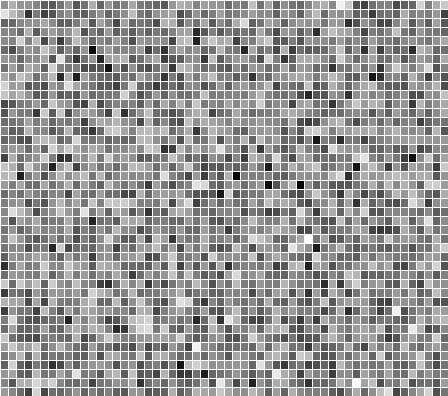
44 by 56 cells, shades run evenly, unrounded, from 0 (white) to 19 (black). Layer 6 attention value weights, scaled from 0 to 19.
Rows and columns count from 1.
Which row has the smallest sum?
15
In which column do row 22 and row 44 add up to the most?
43
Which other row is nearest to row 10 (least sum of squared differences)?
2
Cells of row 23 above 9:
27
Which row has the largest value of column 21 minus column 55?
30
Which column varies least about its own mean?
31
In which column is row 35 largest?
44
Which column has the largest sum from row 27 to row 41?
4
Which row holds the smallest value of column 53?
1
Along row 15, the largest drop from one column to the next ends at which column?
39
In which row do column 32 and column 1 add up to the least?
38
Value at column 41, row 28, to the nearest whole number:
10
